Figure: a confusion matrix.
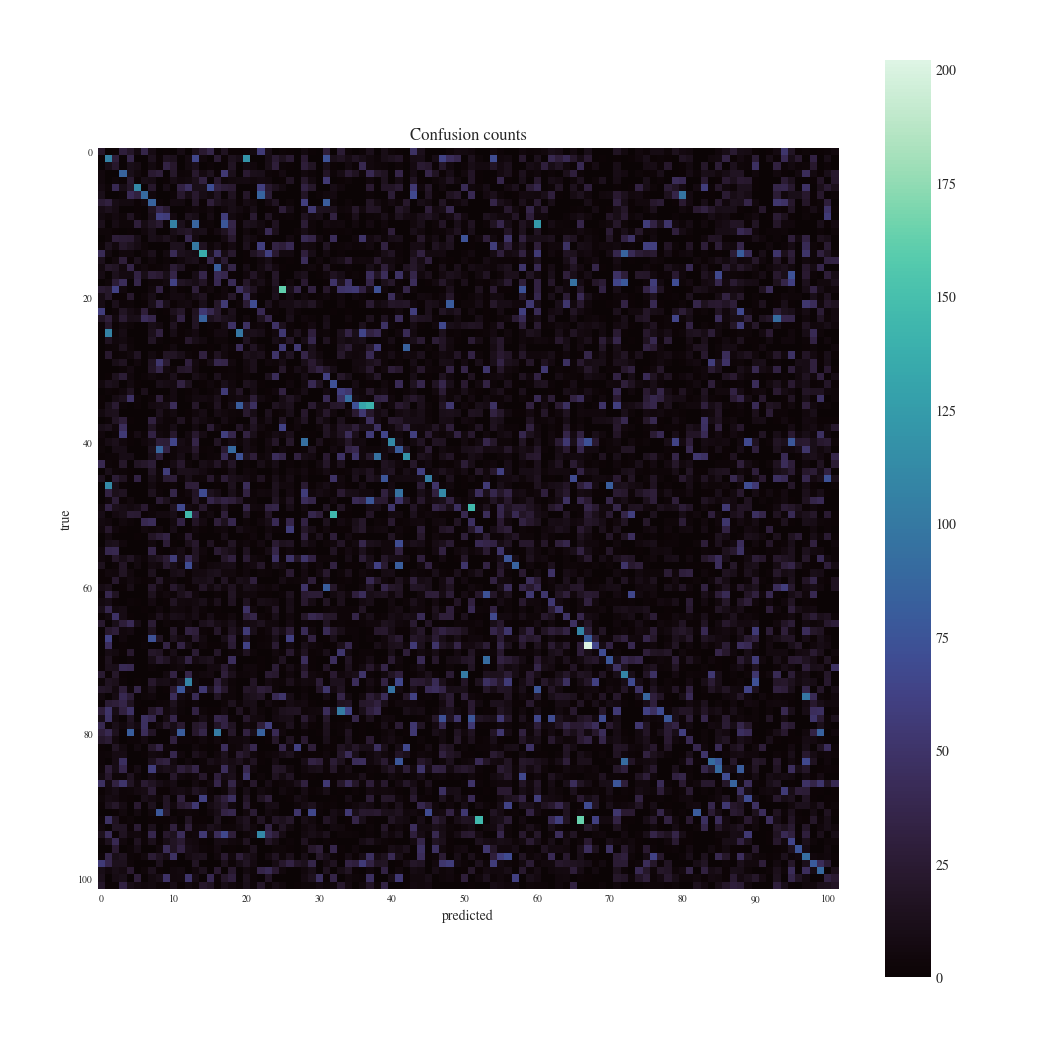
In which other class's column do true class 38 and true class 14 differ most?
72
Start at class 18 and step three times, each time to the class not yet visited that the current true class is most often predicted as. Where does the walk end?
31
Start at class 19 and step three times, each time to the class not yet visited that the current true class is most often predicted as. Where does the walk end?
20
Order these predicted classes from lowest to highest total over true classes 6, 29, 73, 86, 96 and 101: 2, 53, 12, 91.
91, 2, 53, 12
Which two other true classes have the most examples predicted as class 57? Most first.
100, 50
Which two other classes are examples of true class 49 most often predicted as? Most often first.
51, 11
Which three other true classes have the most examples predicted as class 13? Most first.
10, 1, 90
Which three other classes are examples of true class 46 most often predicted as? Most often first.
1, 70, 89
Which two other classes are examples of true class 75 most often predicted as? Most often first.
97, 43
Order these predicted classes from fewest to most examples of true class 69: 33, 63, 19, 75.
19, 63, 75, 33
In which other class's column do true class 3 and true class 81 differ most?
17
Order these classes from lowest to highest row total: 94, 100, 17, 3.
3, 100, 17, 94
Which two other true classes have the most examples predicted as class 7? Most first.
67, 85
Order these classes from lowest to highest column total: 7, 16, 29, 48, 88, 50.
50, 29, 48, 16, 7, 88
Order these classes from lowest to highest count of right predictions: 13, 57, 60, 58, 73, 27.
58, 60, 27, 73, 57, 13
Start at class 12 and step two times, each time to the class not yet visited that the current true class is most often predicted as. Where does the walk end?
32
